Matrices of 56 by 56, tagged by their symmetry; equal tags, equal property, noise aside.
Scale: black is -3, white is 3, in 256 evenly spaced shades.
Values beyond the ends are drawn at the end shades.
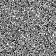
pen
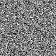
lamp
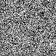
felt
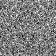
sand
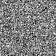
lamp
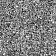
lamp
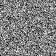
felt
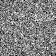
felt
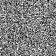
lamp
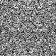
sand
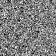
pen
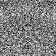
sand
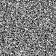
pen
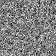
pen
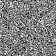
lamp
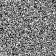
lamp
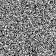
lamp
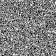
lamp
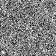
felt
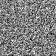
lamp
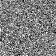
felt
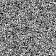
pen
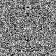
sand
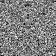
sand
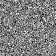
pen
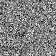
pen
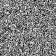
pen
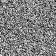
lamp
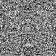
sand
